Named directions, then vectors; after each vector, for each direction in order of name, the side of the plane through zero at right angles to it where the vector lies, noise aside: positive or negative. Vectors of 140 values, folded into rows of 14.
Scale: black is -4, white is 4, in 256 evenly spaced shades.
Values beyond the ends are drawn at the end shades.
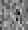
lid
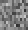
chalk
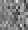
positive, positive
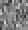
negative, positive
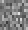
negative, negative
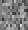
positive, positive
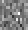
negative, negative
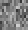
negative, positive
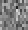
positive, negative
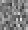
negative, negative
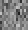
negative, positive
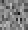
positive, positive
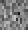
positive, positive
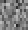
positive, negative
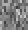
positive, negative
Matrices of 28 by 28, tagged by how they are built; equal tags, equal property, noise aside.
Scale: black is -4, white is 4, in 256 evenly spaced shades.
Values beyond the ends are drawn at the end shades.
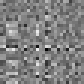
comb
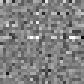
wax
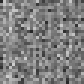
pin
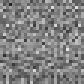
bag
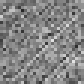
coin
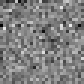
wax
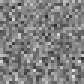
bag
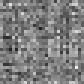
pin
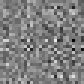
comb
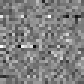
wax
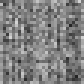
pin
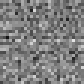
bag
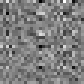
comb
